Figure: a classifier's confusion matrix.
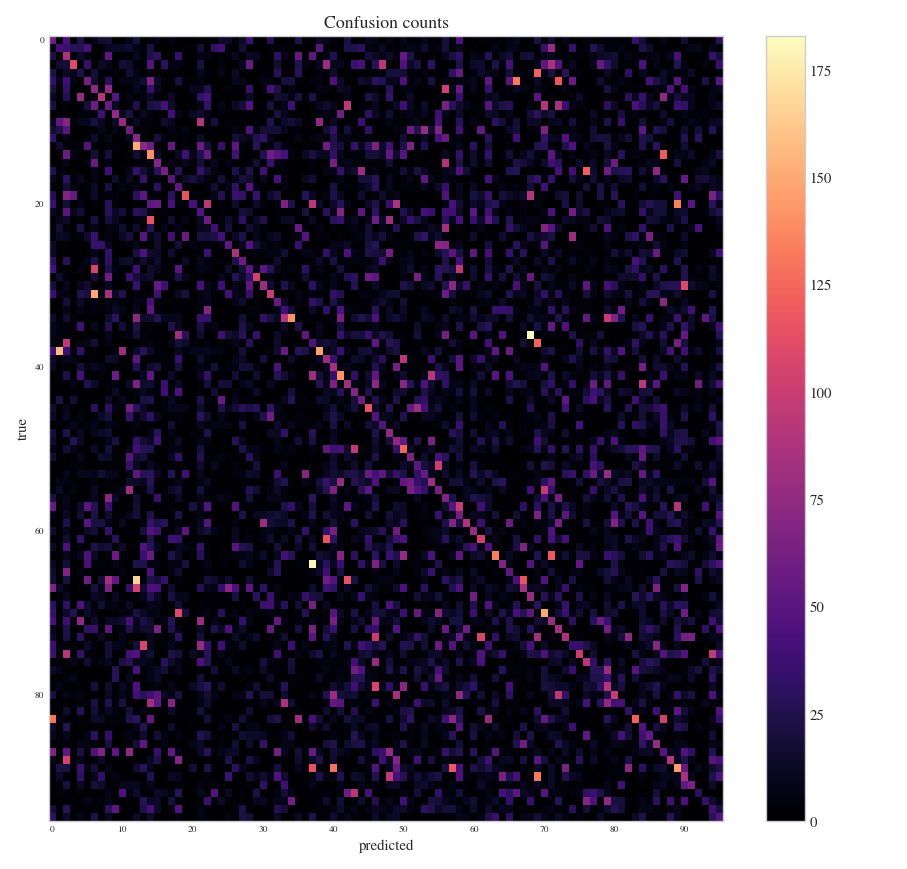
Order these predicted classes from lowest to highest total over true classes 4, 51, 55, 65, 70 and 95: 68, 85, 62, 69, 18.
85, 62, 68, 69, 18
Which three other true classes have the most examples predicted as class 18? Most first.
70, 36, 88
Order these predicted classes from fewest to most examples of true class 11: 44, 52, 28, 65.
44, 65, 52, 28
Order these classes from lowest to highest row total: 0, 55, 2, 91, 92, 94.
91, 0, 94, 92, 2, 55
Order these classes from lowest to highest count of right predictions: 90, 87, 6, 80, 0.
87, 0, 6, 90, 80
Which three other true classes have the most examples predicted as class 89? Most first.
20, 57, 37
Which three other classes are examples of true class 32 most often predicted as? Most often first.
87, 14, 37
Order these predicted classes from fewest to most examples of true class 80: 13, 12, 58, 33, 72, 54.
54, 33, 13, 12, 58, 72
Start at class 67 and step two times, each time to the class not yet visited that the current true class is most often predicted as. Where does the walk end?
56
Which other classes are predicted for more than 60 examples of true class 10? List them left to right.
2, 21, 38
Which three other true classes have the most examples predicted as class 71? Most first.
63, 3, 1
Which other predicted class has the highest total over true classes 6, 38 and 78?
1
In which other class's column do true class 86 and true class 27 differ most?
67
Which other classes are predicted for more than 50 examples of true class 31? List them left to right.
6, 8, 56
